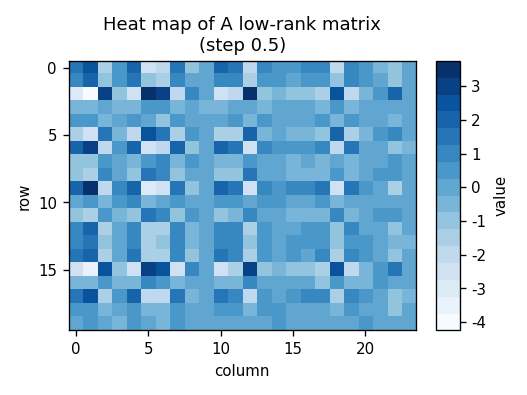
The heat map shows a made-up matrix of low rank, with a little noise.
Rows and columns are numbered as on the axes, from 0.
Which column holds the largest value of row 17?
1
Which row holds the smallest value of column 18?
9
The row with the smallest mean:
15
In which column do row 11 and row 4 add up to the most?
5
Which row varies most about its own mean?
2
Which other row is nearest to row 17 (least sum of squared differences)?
0
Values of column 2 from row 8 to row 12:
1 -2 -0.5 0.5 -1.5
